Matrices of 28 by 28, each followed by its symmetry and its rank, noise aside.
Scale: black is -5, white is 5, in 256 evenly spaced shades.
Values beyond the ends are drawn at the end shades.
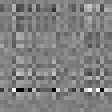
no symmetry, rank one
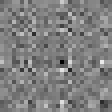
symmetric, rank two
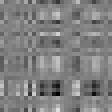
no symmetry, rank one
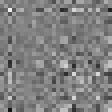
symmetric, rank two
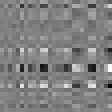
no symmetry, rank one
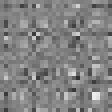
symmetric, rank three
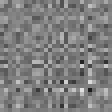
symmetric, rank two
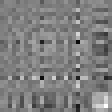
symmetric, rank two
